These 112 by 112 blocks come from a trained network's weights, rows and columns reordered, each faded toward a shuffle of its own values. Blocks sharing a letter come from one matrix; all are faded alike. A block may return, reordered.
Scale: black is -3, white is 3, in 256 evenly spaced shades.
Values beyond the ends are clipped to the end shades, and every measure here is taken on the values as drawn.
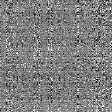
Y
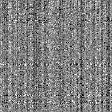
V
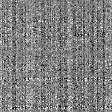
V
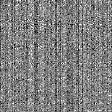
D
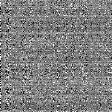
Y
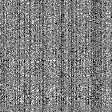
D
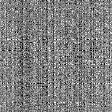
V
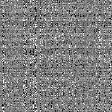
Y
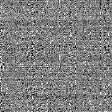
Y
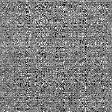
Y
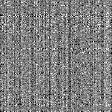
D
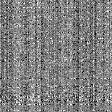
V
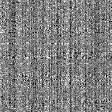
V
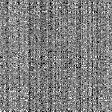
V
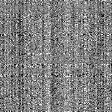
V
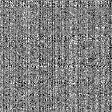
V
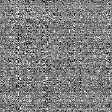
Y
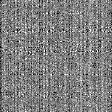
V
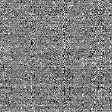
Y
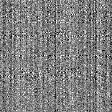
V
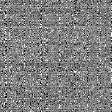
Y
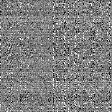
Y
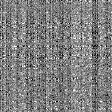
D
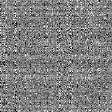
Y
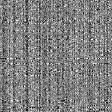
D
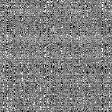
Y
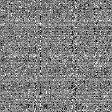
Y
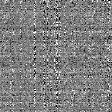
Y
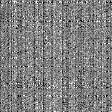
D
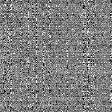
Y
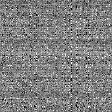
Y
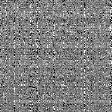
Y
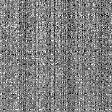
V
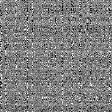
Y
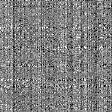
D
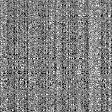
V
